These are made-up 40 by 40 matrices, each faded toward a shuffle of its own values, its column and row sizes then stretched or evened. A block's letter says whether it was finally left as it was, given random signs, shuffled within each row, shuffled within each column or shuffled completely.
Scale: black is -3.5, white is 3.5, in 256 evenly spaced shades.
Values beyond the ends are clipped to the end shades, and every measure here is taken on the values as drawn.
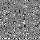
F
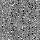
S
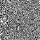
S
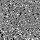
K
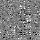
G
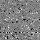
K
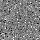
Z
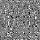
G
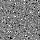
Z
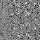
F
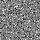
Z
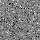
Z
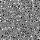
K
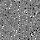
S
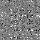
F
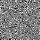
F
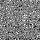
K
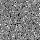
Z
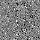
S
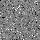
Z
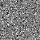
S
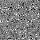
K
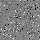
Z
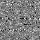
K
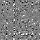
G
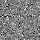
K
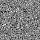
K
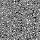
S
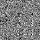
F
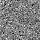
Z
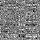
G
